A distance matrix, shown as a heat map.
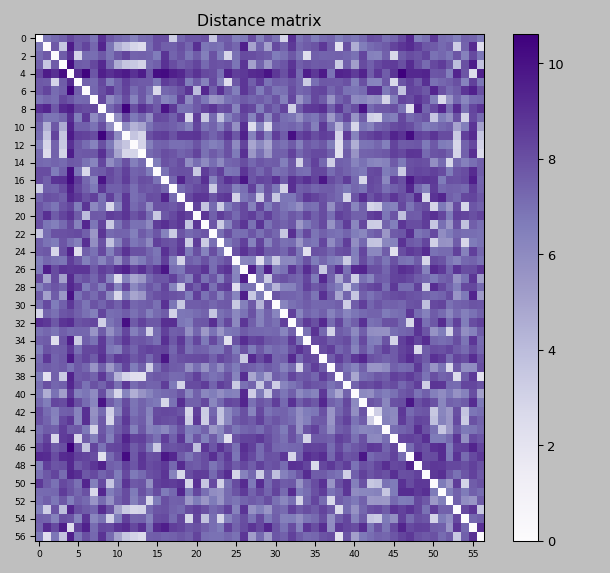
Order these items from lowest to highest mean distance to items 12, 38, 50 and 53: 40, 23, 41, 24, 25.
40, 23, 25, 41, 24
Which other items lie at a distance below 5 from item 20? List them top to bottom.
6, 15, 46
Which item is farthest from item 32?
11
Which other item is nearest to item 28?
25
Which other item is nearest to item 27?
10
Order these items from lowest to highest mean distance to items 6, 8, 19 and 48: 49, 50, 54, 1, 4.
54, 50, 49, 1, 4
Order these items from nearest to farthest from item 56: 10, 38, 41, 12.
38, 12, 10, 41
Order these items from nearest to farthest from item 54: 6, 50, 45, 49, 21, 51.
50, 21, 45, 51, 49, 6
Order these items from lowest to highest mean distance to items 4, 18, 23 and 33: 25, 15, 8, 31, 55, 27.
55, 25, 31, 27, 8, 15
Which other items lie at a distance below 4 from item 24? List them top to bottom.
2, 5, 34, 45
